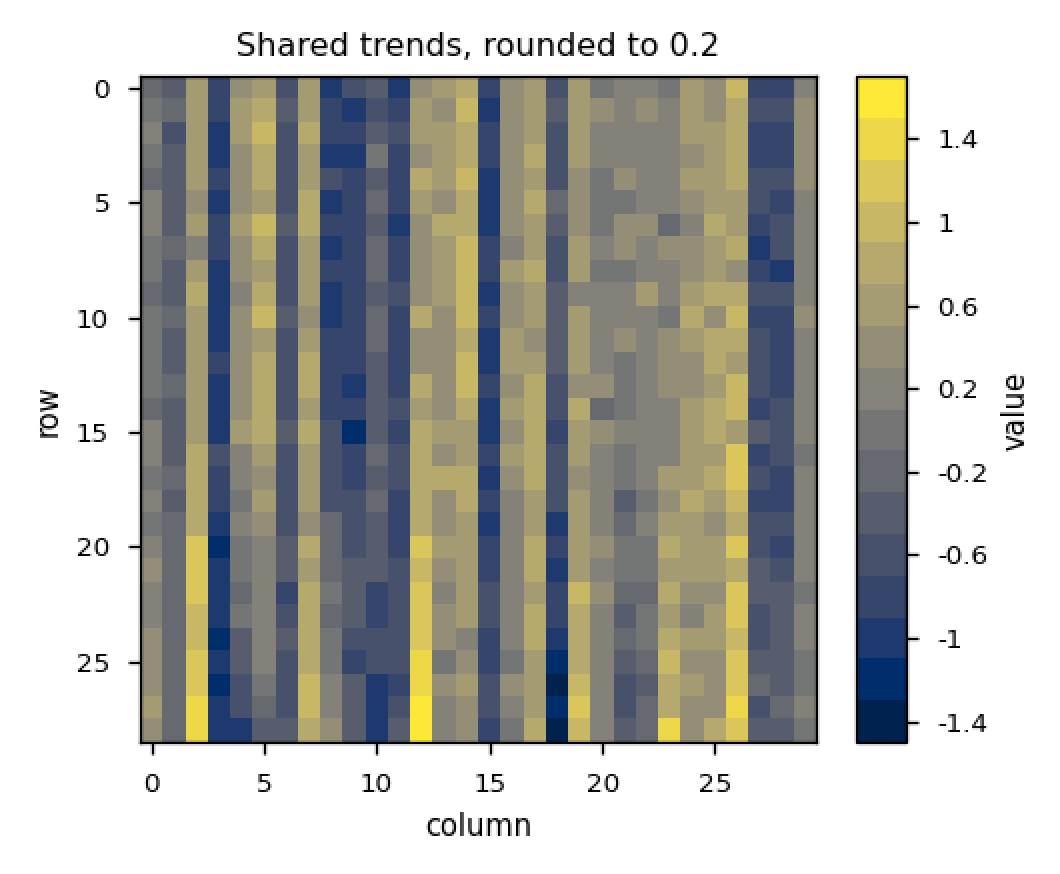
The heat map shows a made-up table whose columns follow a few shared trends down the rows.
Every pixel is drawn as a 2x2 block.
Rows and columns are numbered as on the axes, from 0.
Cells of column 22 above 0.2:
3
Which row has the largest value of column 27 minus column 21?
26
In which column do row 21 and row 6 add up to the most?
2
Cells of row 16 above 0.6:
4
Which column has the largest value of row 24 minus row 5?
8
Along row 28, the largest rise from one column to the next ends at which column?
19
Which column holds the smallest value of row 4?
15
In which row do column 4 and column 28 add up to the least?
28
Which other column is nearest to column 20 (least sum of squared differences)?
29
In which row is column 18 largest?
5
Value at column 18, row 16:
-0.6
